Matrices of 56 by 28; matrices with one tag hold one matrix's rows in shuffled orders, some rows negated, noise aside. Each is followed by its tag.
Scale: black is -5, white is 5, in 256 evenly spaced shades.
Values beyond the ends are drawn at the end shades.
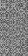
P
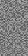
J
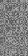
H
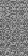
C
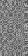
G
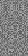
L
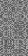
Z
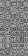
C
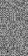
P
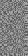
G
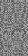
Z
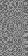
G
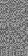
P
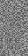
J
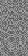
L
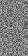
G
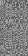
H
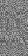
P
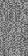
J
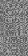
H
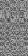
C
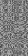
Z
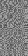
G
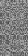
C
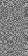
G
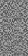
Z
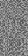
J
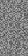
J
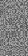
H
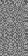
G
